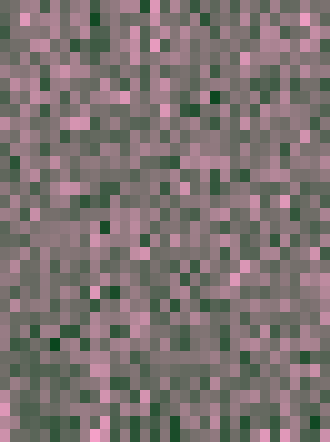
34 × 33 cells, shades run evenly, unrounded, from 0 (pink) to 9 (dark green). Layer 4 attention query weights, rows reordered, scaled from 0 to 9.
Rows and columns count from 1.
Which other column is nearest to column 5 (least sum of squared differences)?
24
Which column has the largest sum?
12
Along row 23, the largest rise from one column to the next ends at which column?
11
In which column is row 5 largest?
10
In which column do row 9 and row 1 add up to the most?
20
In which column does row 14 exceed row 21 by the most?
25
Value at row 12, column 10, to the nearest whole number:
6
